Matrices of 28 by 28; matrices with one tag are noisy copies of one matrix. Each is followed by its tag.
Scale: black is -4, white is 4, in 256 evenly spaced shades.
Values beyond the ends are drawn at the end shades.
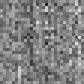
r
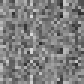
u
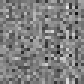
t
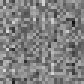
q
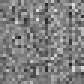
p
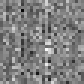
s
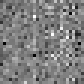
t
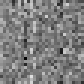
u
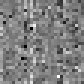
u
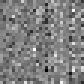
p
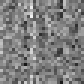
u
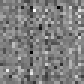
r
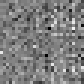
p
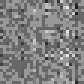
t
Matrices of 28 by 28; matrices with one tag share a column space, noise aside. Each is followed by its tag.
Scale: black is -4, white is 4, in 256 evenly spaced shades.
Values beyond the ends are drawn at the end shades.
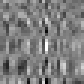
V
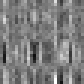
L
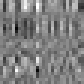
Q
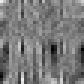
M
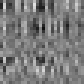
Q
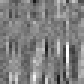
M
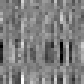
L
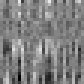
M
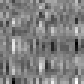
V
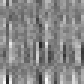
L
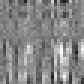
M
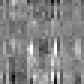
M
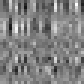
Q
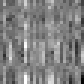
L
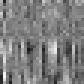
M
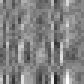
L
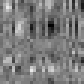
Q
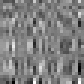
V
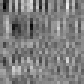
Q
